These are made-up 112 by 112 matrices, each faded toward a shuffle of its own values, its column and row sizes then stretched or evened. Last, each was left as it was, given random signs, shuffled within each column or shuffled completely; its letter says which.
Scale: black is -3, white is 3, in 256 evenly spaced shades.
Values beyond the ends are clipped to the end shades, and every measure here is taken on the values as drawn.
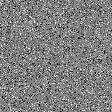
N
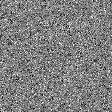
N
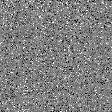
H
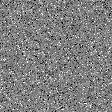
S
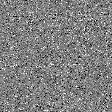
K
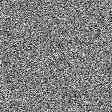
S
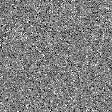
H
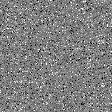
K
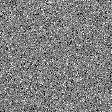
N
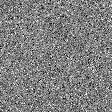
S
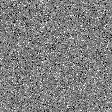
N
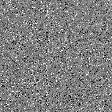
H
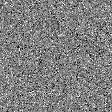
K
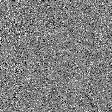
H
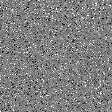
K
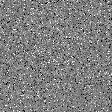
N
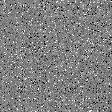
H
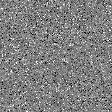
K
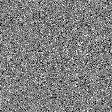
K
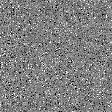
H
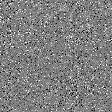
H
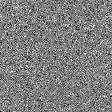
K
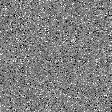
H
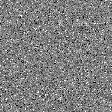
H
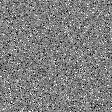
S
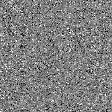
H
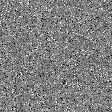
S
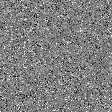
S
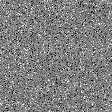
N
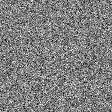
S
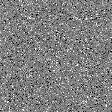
H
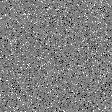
S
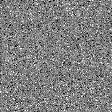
H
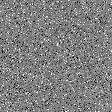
S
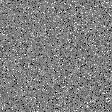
N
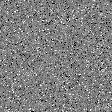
S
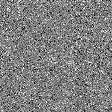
N
